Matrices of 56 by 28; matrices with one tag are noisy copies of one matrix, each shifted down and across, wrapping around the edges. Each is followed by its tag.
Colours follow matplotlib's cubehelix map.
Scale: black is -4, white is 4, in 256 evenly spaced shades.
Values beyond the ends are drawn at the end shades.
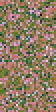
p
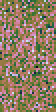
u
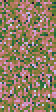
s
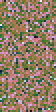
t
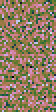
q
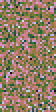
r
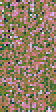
u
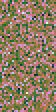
r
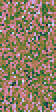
u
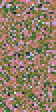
t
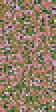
t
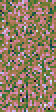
s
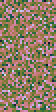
t
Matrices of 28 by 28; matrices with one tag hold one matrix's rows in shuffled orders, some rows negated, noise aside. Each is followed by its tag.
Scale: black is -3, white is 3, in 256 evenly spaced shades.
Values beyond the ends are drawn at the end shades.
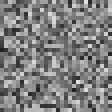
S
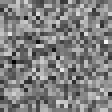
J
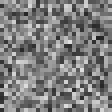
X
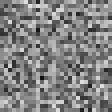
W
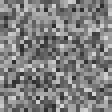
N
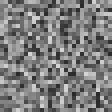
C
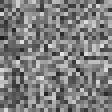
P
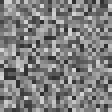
S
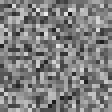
J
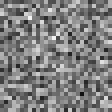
J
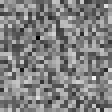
P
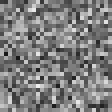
W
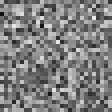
P
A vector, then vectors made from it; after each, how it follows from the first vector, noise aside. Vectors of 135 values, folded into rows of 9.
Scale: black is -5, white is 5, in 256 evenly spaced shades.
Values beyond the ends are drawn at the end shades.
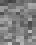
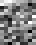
negated, scaled up.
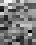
negated, scaled up.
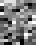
negated, scaled up.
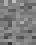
negated, partly zeroed.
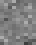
reversed, partly zeroed.
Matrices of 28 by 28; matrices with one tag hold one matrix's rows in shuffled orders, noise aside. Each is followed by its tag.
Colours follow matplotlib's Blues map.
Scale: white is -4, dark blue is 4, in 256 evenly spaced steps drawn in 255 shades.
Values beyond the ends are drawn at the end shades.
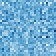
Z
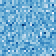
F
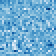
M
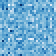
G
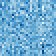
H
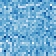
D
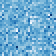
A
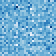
A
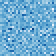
F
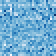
D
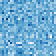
G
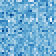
G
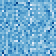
A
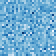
F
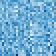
A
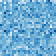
D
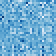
H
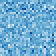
F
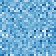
Z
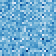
H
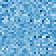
Z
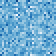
A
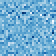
F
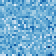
M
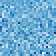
Z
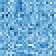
G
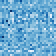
G
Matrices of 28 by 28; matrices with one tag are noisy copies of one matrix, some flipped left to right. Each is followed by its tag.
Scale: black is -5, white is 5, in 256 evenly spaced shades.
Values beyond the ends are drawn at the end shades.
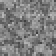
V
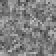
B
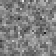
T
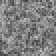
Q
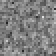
Q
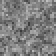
V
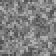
T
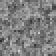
V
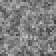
T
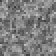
V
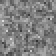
Q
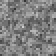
V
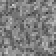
Q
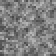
T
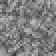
B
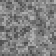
T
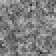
B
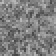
B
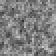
Q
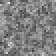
Q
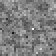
V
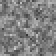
B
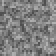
Q
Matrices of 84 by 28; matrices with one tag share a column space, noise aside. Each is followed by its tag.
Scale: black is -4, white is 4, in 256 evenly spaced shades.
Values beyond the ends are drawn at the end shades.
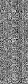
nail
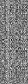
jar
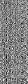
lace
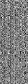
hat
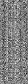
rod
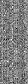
jar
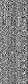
hat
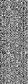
hat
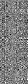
nail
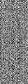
rod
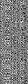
rod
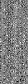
lace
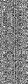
hat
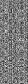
nail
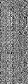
hat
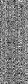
rod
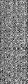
lace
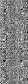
jar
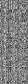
nail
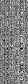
lace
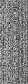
jar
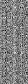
hat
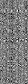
nail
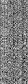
lace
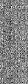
jar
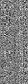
hat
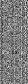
hat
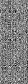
nail
